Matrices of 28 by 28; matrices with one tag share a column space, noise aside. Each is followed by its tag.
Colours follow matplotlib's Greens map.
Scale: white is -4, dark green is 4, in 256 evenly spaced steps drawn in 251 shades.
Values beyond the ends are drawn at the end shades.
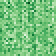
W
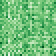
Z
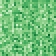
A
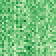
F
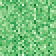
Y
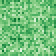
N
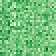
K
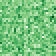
N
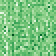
F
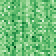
F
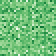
K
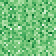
K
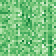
A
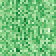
N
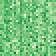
F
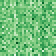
Z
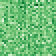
W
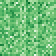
Y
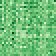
W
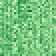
W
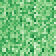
N
